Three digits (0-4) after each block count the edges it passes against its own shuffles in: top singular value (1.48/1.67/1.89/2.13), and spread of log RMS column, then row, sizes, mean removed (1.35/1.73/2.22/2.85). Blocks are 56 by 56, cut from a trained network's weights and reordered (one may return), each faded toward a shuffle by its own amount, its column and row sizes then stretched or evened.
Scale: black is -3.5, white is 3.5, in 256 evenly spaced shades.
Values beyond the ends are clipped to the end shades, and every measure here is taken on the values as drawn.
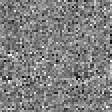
1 1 1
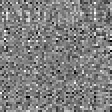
3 2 2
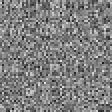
3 0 0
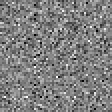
0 1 0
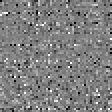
0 2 3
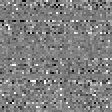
0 0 4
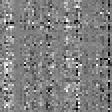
3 4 2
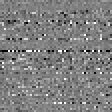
2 0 4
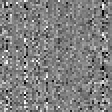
2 4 0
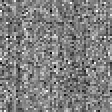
1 1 1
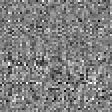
3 0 3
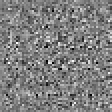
1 2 3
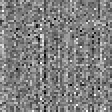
3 2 0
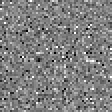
1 1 2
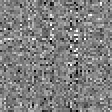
1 3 2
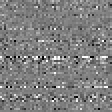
2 1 4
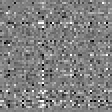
3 2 4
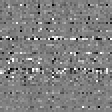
1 1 4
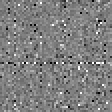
1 2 1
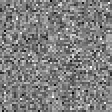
3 0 0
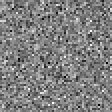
0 0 0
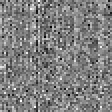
2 1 0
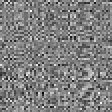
4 1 4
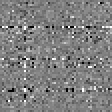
2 2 4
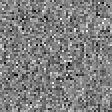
0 0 1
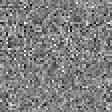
2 1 2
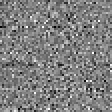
1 0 2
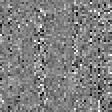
1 4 0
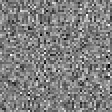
2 1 0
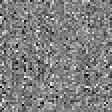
0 3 2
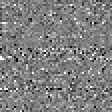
0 1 3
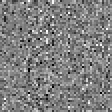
2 3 0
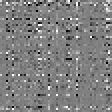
2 4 4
